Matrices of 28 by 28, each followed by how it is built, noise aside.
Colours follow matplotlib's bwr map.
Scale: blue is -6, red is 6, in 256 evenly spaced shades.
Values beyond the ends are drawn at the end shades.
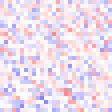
Toeplitz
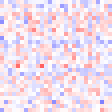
repeating columns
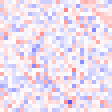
Toeplitz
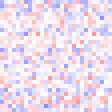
repeating columns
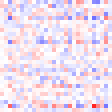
low rank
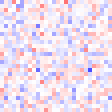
repeating columns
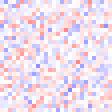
Hankel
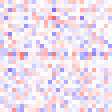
low rank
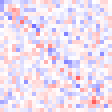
banded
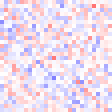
Toeplitz
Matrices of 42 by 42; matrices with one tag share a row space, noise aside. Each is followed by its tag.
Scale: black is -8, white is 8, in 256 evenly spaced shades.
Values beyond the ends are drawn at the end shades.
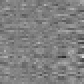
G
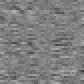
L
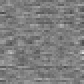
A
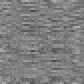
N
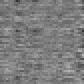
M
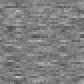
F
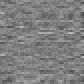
A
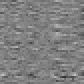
L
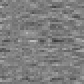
N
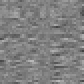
L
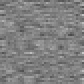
A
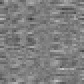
L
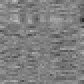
L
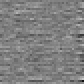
M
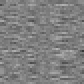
L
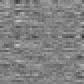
M
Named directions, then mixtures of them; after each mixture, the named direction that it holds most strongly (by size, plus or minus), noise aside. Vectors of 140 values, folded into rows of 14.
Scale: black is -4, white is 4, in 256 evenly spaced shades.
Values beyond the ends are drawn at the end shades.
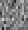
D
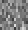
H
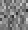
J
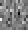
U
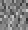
J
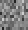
D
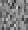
D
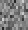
D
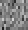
D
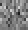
U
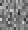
U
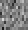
D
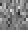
U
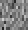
D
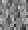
H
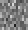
D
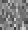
H
